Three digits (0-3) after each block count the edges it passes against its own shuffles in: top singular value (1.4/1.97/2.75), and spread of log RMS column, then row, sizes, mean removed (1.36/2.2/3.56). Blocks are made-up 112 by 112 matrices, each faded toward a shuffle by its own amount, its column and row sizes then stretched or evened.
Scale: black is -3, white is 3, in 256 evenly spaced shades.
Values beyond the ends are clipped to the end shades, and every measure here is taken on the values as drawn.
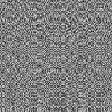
3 1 1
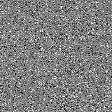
1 1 1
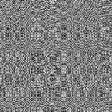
3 1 2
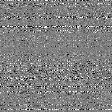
2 1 3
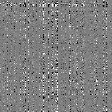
2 3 2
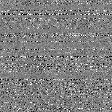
0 0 3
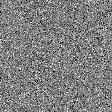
0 1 0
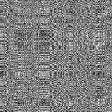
3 2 1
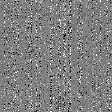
0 3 0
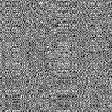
3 0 1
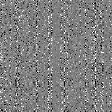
2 3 0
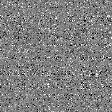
0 1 2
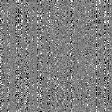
2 3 1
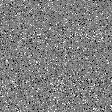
1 0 1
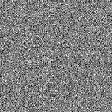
2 0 0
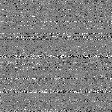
1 1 3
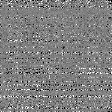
0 2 3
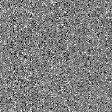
1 2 0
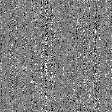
1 3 0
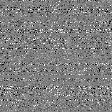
0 0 3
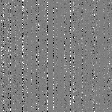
1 3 0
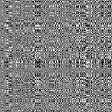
3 3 3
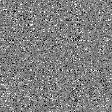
1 1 2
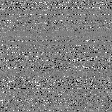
0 0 3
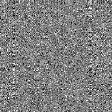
2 2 1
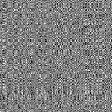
3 2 1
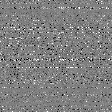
0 0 3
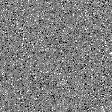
1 1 0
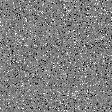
0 1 1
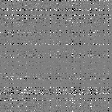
1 2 3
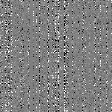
2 3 1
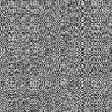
3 2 1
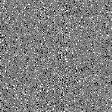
1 2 0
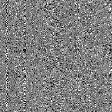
2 2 0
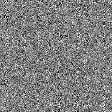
1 2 1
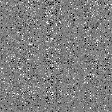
1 2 1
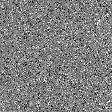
0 1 0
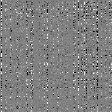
1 3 2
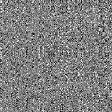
2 2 0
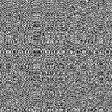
3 1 2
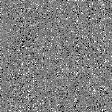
0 2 1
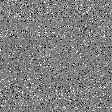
0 0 2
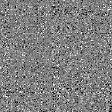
1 2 2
